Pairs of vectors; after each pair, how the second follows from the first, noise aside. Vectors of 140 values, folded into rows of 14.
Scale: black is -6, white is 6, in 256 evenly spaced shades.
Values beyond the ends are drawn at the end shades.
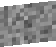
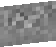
negated, partly zeroed.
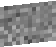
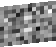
wrapped around, negated, scaled up.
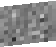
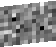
wrapped around, scaled up.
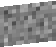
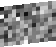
wrapped around, scaled up.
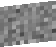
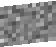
reversed.
